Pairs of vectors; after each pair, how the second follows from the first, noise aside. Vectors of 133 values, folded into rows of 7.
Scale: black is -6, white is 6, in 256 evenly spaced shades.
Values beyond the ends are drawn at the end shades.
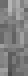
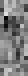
wrapped around, negated, scaled up.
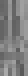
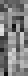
wrapped around, negated, scaled up.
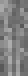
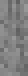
reversed, negated, shrunk.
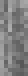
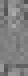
wrapped around, negated, partly zeroed.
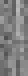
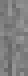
reversed, negated, shrunk.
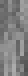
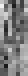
reversed, negated, scaled up.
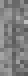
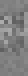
wrapped around, negated, partly zeroed.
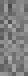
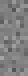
wrapped around, negated, partly zeroed.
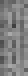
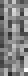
wrapped around, negated, scaled up.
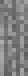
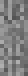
wrapped around.
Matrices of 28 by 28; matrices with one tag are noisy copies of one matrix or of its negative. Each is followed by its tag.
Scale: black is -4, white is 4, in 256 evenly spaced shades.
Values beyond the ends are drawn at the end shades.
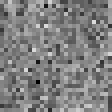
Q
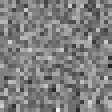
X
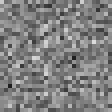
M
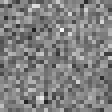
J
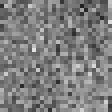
Q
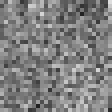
Q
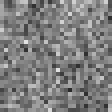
Q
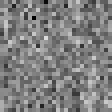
X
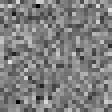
J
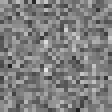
M
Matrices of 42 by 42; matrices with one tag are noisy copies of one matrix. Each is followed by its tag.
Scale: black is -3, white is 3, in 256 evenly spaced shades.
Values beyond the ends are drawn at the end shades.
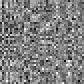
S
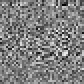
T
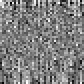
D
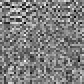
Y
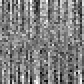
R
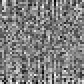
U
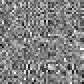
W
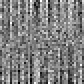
R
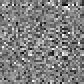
T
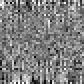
D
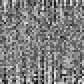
U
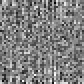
U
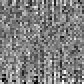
U
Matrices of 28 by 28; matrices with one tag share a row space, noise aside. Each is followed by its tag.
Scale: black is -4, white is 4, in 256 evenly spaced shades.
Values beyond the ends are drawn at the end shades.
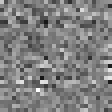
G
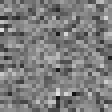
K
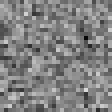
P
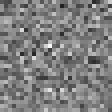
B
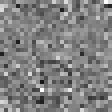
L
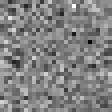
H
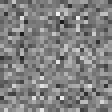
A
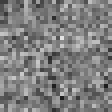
B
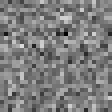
A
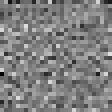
H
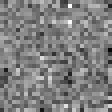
L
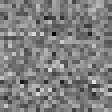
B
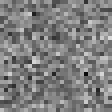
P
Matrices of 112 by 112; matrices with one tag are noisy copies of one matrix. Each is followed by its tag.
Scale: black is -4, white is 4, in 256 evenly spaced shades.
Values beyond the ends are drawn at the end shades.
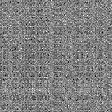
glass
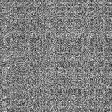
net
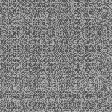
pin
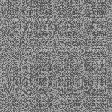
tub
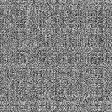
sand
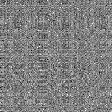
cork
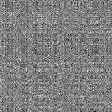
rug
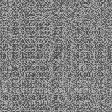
glass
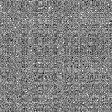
rug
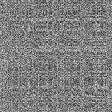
tub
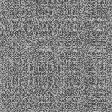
tub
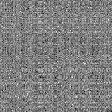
rug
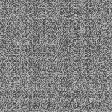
pin
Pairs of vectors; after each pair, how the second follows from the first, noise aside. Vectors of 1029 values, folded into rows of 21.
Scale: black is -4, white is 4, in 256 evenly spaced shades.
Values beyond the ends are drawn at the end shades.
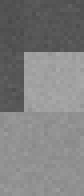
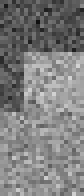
copied.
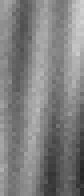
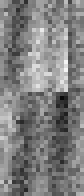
wrapped around, negated.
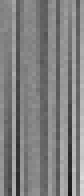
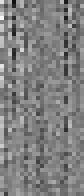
reversed, partly zeroed.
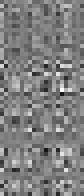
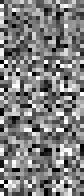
scaled up.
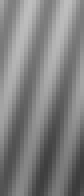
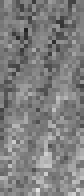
negated, partly zeroed.
